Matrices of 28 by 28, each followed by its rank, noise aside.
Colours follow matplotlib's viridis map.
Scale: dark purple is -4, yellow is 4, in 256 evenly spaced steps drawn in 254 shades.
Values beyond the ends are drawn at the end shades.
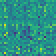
five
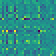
two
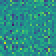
four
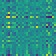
two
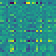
two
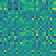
three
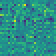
five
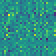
three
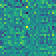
four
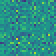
four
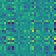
two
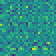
six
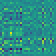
two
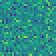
six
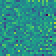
six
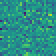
six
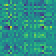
two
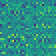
five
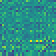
four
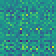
three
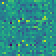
six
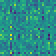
three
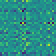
three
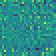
six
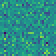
six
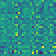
three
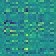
three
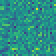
six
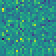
five
